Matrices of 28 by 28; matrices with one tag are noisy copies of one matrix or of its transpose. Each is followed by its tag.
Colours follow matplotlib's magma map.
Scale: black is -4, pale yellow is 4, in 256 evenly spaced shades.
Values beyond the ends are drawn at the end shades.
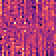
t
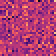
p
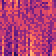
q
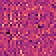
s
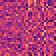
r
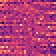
t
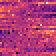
q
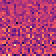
r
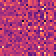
r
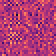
s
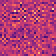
s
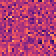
p
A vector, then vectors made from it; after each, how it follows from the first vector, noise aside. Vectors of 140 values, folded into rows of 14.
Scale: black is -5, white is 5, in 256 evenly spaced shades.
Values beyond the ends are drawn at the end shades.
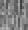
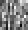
reversed, scaled up.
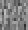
wrapped around, negated.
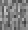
wrapped around, negated.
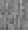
negated, shrunk.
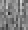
negated.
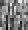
reversed, scaled up.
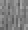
negated, shrunk.
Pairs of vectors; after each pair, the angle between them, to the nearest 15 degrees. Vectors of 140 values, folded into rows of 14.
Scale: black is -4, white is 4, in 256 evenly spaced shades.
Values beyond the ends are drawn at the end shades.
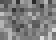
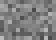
105 degrees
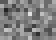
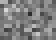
165 degrees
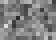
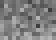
90 degrees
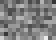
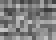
45 degrees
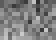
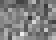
45 degrees
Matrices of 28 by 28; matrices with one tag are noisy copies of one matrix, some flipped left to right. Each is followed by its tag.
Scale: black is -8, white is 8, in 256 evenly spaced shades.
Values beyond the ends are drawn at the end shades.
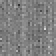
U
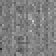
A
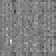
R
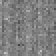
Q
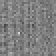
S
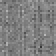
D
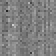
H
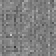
D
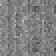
A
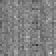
Q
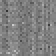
H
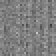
S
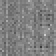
D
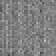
R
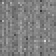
R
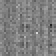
S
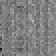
A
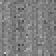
Q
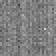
U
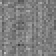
Q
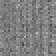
S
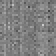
H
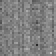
Q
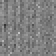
S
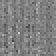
S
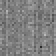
D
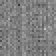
U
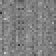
Q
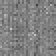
U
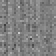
S
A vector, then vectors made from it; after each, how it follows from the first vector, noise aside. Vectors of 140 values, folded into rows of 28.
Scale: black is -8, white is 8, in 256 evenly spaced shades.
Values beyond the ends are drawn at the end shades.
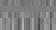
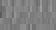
wrapped around, shrunk.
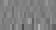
negated, partly zeroed.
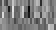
wrapped around, scaled up.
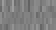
wrapped around, shrunk.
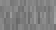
wrapped around, negated, shrunk.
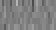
reversed, negated, partly zeroed.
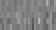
negated, partly zeroed.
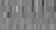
reversed, negated, partly zeroed.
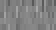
reversed, negated, partly zeroed.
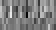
wrapped around, scaled up.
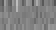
reversed, negated, partly zeroed.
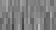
negated.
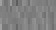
wrapped around, shrunk.
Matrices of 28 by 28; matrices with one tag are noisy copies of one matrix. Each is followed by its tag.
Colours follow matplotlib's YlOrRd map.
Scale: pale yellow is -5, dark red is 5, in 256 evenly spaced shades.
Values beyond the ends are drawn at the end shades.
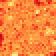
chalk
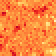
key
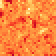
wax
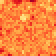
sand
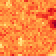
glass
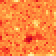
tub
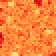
chalk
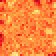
chalk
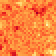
key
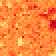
glass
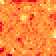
sand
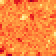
sand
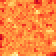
chalk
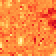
glass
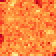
chalk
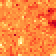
glass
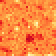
tub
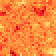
key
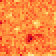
tub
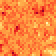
key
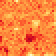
tub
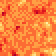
key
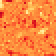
wax
